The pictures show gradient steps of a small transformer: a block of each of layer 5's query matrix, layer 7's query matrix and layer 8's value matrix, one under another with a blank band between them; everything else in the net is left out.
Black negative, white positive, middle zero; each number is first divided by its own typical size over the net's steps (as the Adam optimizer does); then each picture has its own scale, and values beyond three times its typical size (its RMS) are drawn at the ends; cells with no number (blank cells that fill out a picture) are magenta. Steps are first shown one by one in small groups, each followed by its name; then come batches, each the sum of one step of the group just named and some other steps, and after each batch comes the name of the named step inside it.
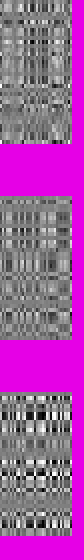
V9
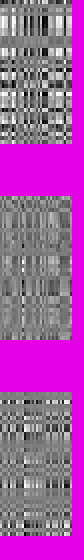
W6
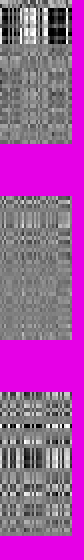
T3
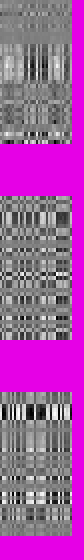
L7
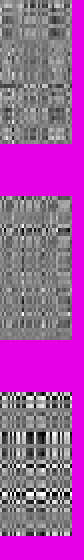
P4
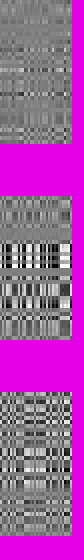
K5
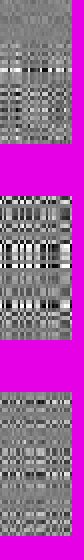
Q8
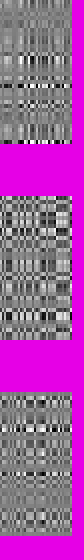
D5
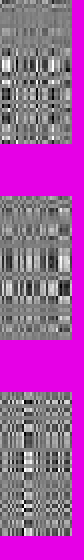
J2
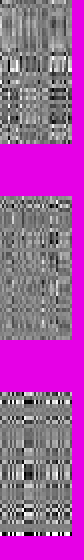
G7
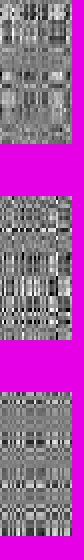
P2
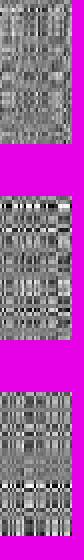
P2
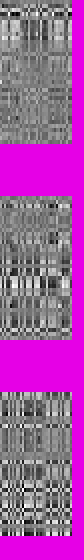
G7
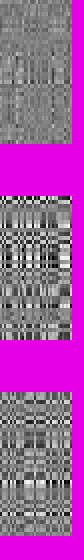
K5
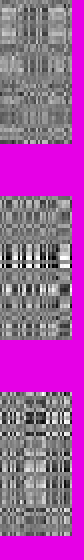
K5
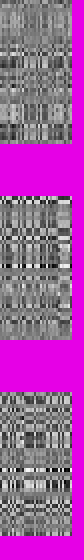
K5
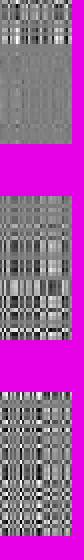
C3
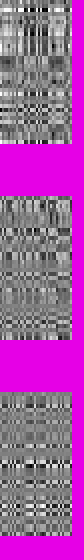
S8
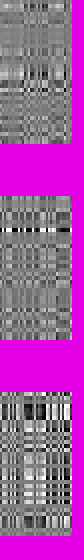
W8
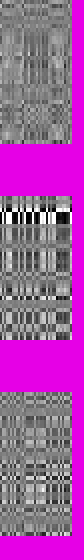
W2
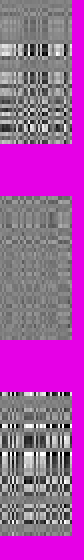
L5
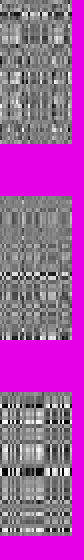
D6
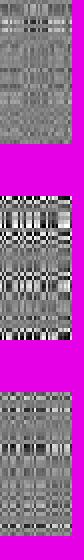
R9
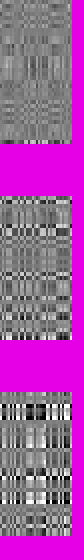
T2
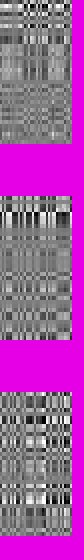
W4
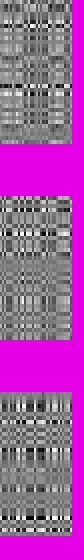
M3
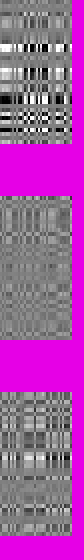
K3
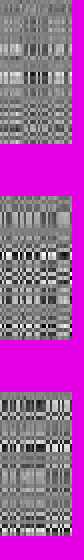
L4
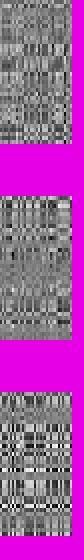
L4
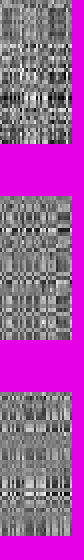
W8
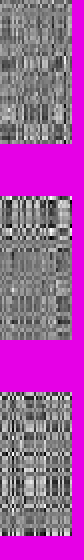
T2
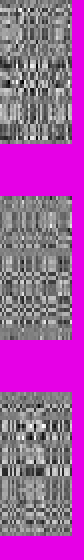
D6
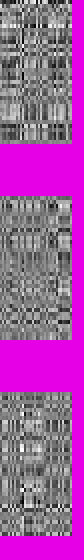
D6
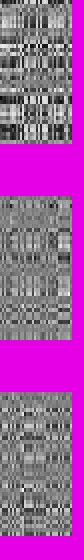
K3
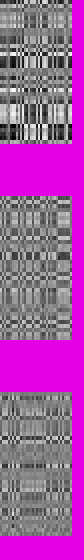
L4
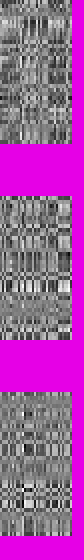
R9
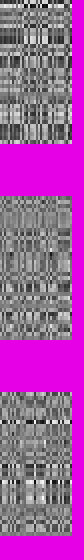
W4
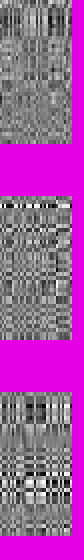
T2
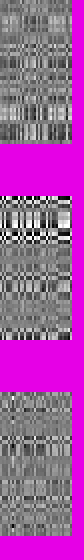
R9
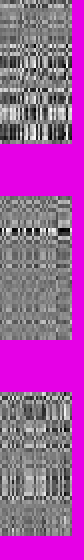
W8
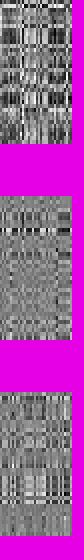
W8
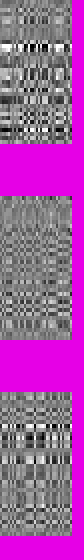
K3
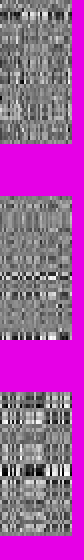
D6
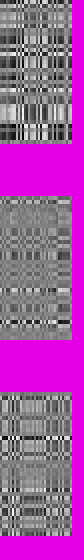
W2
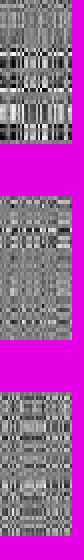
W8
